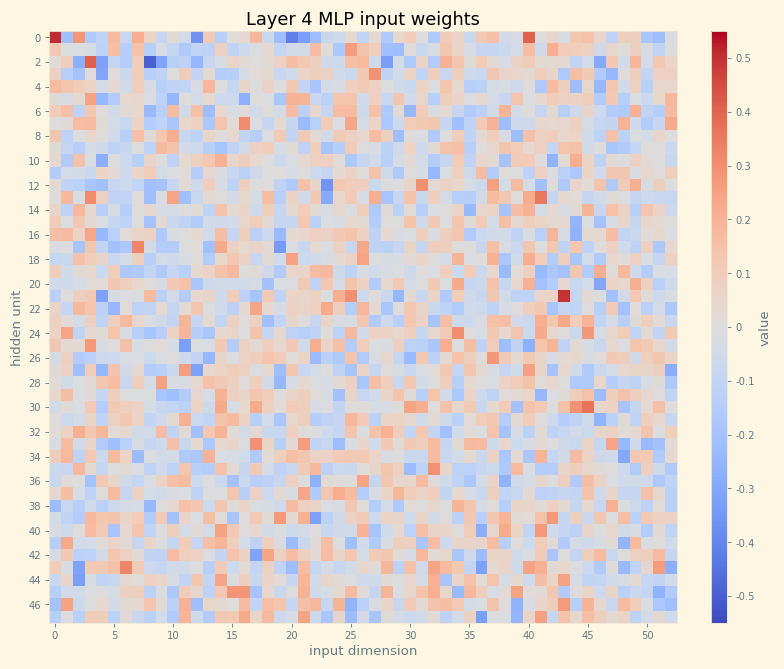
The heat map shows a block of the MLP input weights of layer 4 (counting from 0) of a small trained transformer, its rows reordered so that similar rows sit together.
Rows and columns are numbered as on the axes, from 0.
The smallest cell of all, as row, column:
2, 8
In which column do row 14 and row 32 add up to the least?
38
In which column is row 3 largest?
27
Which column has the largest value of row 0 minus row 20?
0
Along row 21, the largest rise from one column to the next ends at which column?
43
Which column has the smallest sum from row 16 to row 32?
19
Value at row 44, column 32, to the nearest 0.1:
0.2
